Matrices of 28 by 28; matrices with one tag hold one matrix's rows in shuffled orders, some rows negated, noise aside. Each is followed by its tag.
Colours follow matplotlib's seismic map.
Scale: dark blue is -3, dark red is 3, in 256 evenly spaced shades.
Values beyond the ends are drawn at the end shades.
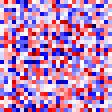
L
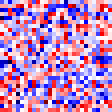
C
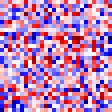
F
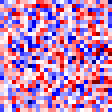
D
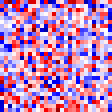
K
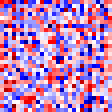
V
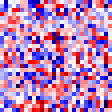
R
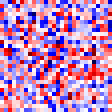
K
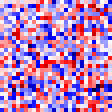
D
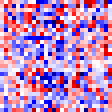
R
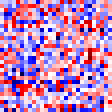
V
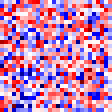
V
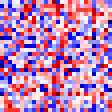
K
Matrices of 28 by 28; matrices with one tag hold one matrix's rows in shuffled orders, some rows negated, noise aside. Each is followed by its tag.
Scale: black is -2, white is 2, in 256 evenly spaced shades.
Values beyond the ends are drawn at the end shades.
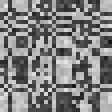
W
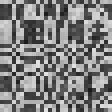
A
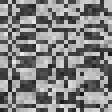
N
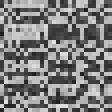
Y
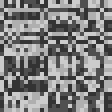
Y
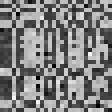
A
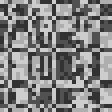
W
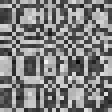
A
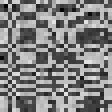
N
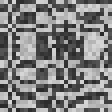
N
